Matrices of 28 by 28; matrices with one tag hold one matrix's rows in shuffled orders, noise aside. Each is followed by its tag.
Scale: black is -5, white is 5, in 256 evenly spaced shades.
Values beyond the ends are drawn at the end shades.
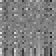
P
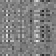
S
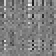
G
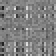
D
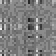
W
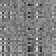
W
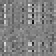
G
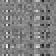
S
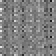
P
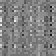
P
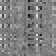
W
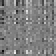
D
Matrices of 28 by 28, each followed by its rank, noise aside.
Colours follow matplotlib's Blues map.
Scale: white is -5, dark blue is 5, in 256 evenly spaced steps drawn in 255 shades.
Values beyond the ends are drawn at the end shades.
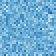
six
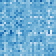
four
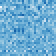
five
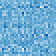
four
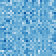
five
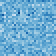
seven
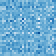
five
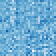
six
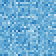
six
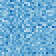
seven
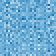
four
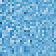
six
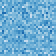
five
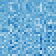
five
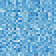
five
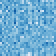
four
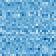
five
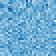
seven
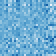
four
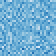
four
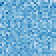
six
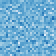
six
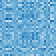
four
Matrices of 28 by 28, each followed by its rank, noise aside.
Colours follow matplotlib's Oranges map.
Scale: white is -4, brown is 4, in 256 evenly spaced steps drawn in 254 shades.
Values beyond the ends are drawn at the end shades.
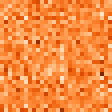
six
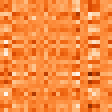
two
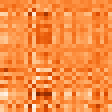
two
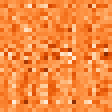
three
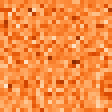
eight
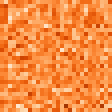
eight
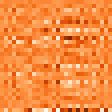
two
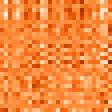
three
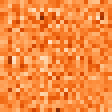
six
